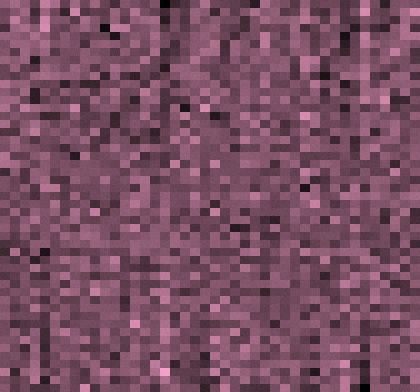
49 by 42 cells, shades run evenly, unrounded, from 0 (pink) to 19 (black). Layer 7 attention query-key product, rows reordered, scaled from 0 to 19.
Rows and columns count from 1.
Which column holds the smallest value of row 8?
31
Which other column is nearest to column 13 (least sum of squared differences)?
30
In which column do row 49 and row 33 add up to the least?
9
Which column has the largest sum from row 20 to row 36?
27
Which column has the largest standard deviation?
17
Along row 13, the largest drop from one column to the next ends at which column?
15
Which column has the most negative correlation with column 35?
21
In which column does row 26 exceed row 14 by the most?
8
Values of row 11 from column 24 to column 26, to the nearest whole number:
10 8 10
